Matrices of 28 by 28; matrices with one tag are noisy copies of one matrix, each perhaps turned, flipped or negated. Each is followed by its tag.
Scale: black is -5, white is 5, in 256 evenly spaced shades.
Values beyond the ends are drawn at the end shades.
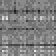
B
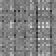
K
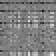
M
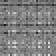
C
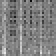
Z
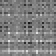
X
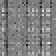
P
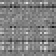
P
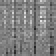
Z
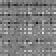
X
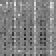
Z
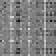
B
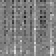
Z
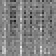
Z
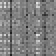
B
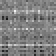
B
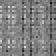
C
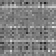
P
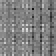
X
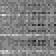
Z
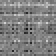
X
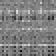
B
